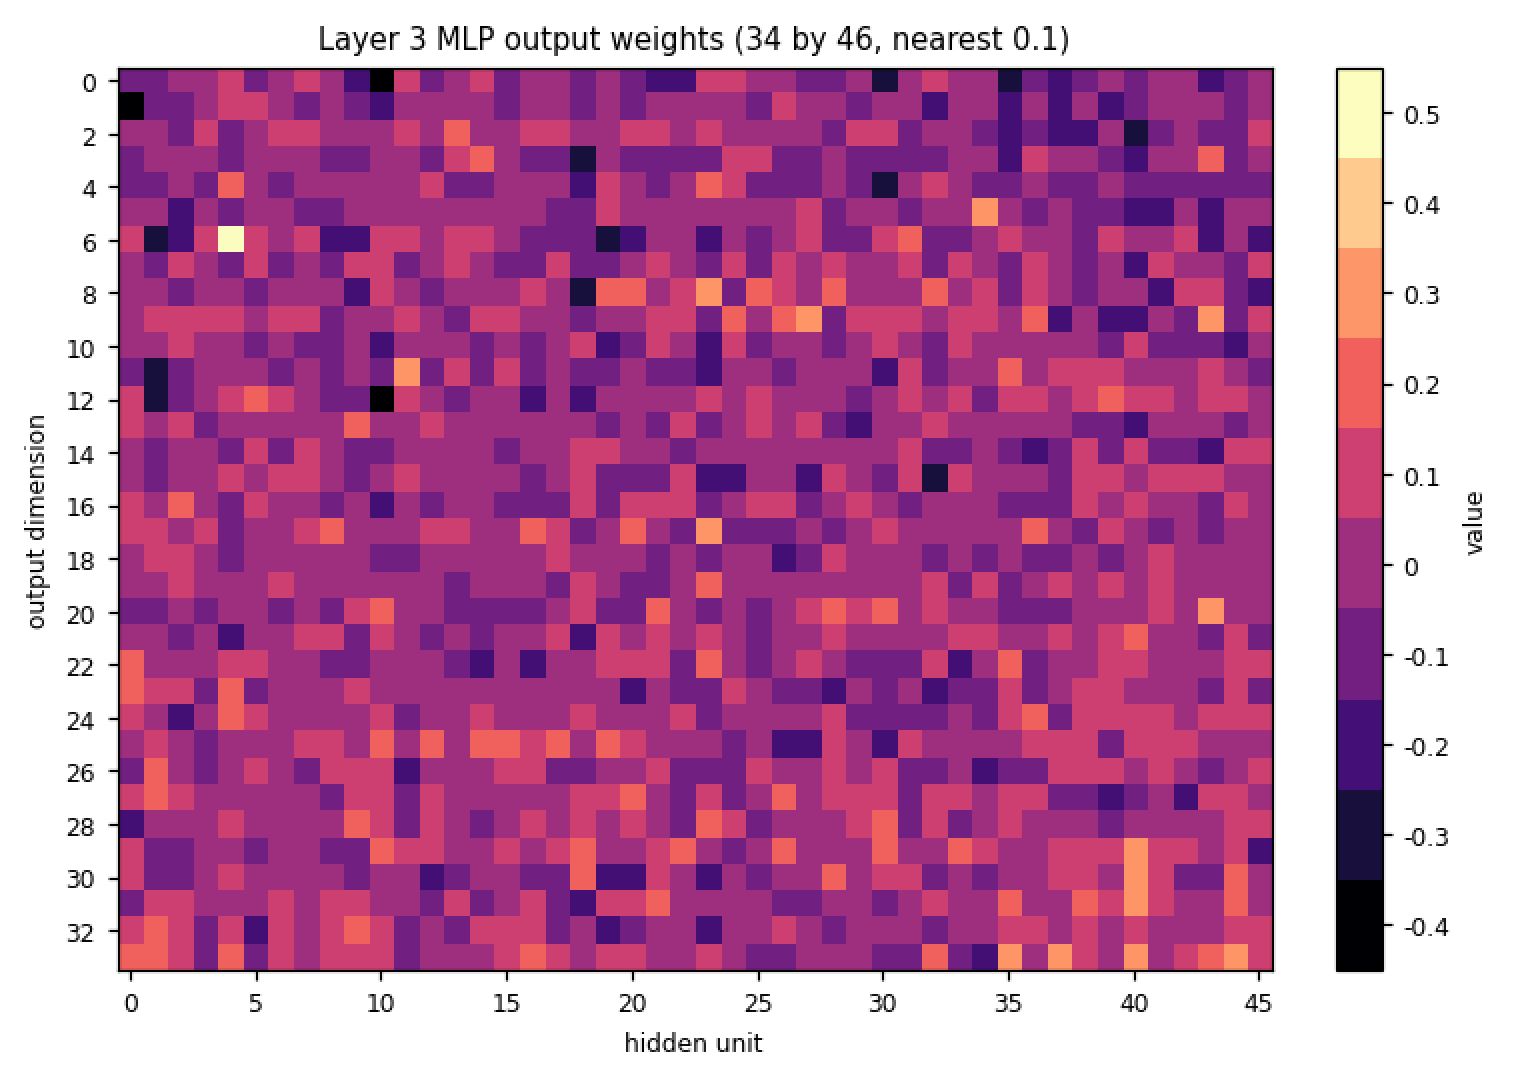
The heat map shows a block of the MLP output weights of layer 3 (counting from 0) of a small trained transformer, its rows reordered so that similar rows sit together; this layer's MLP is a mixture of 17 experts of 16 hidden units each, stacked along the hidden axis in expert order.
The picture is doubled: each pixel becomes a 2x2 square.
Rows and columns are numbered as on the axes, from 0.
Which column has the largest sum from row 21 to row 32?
40
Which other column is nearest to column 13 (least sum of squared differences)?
3
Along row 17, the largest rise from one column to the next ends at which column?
23
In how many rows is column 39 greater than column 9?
13
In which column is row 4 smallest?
30
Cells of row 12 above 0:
17
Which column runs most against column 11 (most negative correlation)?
1
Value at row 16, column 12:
-0.1
